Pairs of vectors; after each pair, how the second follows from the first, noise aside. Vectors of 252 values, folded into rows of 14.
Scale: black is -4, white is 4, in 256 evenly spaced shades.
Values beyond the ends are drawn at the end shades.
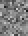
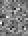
wrapped around, negated.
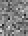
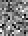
scaled up.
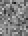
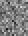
shuffled.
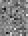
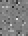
reversed, negated, partly zeroed.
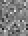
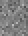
reversed, shrunk.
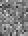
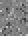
wrapped around, negated, partly zeroed.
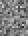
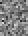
wrapped around, negated.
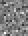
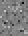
reversed, negated, partly zeroed.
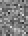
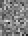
shuffled.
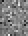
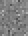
reversed, negated, shrunk.
